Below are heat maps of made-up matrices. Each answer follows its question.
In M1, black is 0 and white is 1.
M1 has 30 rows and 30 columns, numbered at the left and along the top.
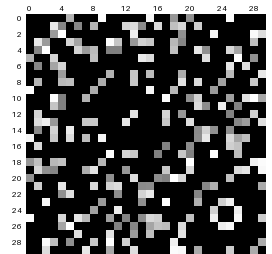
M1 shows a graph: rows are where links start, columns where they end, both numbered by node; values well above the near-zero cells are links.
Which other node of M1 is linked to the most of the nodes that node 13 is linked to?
node 19
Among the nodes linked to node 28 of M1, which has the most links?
node 3
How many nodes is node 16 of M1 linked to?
5
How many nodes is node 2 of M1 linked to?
7
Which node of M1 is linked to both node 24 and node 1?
node 8
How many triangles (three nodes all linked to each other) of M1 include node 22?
7
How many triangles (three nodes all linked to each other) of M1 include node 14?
7
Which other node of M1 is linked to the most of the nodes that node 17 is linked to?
node 25
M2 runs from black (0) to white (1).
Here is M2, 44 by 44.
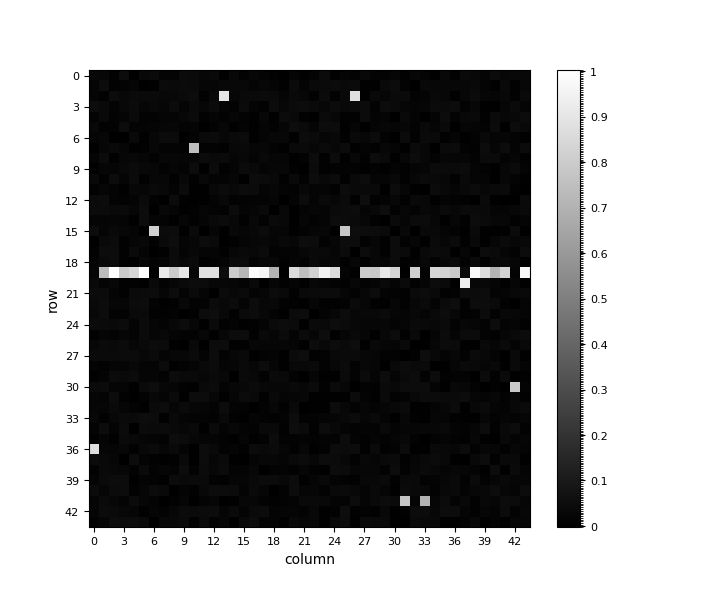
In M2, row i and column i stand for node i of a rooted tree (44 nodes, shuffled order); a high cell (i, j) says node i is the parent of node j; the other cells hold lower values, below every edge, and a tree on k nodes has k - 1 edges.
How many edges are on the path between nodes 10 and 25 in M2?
4
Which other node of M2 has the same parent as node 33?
31
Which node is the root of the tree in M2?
19
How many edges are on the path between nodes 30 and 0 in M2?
3
